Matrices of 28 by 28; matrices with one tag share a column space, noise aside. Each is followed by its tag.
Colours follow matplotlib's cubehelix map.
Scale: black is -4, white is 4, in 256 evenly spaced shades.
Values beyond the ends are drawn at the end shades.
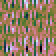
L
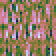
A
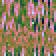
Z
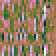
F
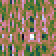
F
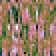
A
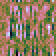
A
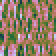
F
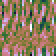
Z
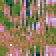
Z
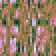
L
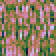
A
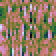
A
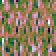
L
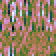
Z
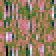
F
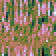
Z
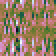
L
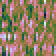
F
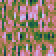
F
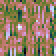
A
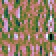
F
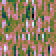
F
